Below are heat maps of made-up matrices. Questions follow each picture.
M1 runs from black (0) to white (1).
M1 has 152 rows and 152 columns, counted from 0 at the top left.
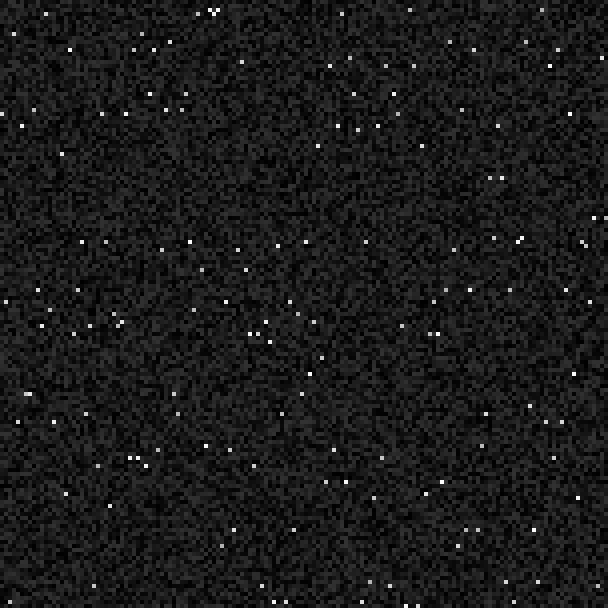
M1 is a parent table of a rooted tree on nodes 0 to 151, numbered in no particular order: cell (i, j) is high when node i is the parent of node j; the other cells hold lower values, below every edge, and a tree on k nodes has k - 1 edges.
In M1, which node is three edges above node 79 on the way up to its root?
132
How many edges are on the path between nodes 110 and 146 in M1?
7
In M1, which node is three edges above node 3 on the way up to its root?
126
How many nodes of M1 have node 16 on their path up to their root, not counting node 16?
10
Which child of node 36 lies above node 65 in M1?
105
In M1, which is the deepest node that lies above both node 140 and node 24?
116
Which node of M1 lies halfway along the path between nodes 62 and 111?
10
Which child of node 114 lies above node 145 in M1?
32
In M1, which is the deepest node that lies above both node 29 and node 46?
23
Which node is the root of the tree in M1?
14
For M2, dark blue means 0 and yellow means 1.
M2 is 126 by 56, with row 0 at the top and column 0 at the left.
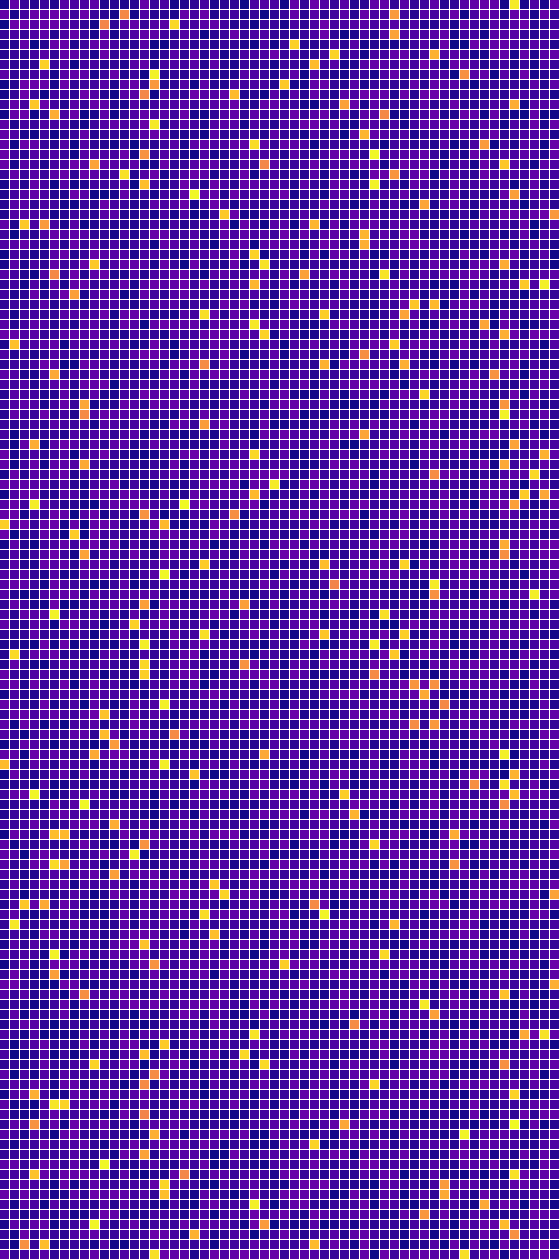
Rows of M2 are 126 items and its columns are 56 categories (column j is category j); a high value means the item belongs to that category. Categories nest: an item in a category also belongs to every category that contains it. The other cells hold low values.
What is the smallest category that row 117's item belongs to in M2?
18
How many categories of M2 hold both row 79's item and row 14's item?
0
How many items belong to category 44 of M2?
3
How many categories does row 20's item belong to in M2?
1
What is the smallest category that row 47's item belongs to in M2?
53
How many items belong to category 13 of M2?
2
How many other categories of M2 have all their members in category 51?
4
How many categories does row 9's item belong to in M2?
2
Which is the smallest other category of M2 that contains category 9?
26
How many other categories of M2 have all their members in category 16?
2
